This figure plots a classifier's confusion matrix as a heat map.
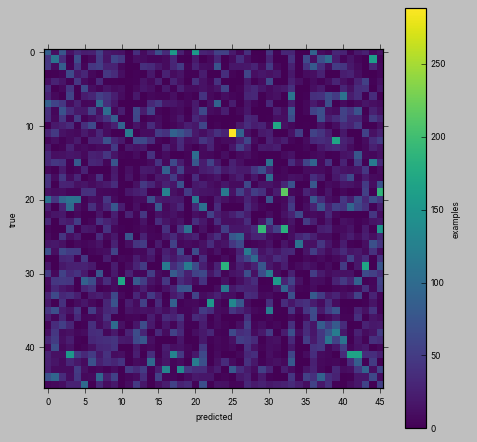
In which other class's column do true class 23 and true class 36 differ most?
30
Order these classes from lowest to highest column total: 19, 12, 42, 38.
19, 12, 38, 42
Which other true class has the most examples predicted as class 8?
12
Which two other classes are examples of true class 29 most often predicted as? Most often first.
24, 43
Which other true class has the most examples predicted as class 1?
44
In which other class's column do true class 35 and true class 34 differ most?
22
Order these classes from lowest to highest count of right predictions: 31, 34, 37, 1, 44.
34, 44, 37, 1, 31
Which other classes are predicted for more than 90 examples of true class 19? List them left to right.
16, 24, 32, 45
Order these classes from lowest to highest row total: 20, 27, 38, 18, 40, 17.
40, 17, 18, 27, 38, 20
